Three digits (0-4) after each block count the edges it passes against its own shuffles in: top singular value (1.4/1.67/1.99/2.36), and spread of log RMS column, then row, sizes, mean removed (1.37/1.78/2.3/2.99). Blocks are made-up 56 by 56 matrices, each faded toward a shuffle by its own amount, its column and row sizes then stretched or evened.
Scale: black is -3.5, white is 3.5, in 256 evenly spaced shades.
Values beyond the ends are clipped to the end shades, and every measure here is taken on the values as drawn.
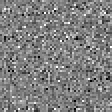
1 0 2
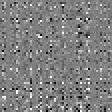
2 4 3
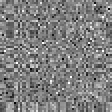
4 0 0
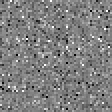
0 1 1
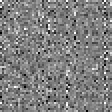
3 3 0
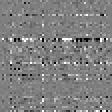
4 2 4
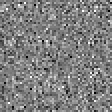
2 0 1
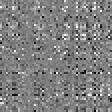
4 3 3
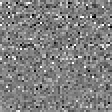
2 0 3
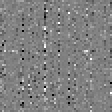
1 3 0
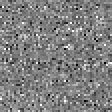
0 0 3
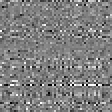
4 0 4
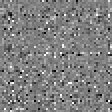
0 2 3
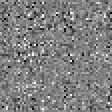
1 2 2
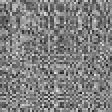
4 1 1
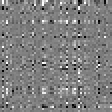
4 4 3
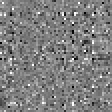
3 2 2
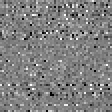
1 0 4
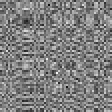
4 3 1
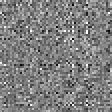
3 2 2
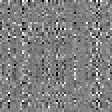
4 4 3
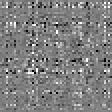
3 3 4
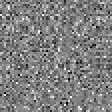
3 0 0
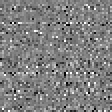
3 1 3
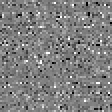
1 0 3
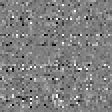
1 2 3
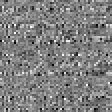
3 0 3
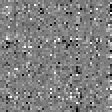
0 3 2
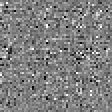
0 2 2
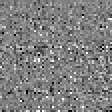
1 2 3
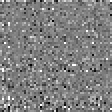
1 2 3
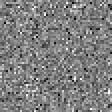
0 1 1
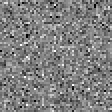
0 1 0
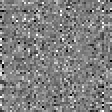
1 3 0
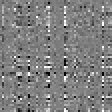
4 4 3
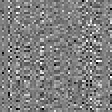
4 4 1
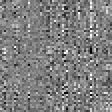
3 4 1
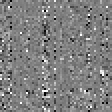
0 4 2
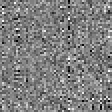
2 3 0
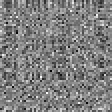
3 0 1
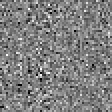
1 2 0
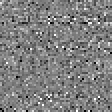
2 0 2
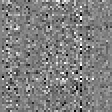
0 4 1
